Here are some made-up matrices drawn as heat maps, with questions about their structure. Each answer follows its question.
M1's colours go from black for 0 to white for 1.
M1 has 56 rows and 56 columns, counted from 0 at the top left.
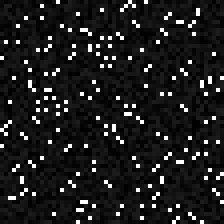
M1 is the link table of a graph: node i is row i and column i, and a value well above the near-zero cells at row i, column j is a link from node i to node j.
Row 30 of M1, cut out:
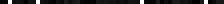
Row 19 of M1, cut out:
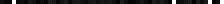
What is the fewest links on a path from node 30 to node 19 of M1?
4
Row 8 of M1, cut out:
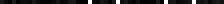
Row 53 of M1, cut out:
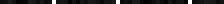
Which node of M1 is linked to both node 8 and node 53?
node 29
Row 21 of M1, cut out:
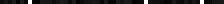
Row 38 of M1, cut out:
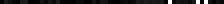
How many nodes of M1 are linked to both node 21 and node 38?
0
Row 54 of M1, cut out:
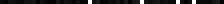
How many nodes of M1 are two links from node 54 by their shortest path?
9
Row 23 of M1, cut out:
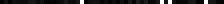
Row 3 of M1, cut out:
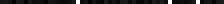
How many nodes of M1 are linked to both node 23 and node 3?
1
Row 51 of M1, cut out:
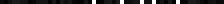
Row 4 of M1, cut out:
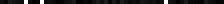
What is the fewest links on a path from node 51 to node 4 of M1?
6
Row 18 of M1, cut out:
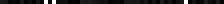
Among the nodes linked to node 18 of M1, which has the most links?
node 11
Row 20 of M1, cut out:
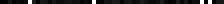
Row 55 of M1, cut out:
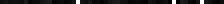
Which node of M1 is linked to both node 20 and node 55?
node 50
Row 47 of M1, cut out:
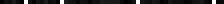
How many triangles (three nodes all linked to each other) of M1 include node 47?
2
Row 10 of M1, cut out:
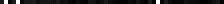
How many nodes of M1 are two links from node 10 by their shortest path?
5
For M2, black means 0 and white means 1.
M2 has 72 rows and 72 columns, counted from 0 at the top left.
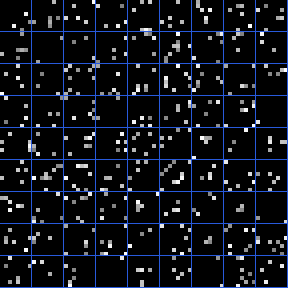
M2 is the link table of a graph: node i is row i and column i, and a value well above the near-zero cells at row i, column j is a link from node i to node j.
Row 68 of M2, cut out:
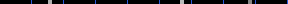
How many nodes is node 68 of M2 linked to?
3
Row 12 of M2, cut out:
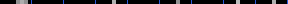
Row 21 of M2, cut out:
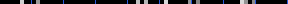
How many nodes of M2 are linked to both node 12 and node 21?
1
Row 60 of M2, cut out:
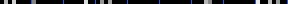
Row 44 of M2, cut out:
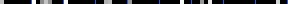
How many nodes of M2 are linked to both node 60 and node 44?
4
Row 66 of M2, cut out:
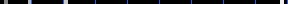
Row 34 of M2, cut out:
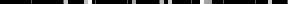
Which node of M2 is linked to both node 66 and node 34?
node 16
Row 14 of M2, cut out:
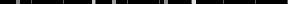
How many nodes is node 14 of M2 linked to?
5
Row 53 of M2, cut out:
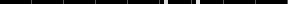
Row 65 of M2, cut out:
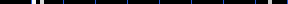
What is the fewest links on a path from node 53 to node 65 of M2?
5
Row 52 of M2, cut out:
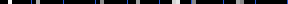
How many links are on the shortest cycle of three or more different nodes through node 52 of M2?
3
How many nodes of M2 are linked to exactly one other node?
1
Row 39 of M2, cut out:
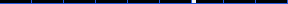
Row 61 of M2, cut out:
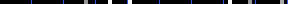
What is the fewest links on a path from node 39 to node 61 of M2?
5
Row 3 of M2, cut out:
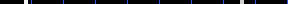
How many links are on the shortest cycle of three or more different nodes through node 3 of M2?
6
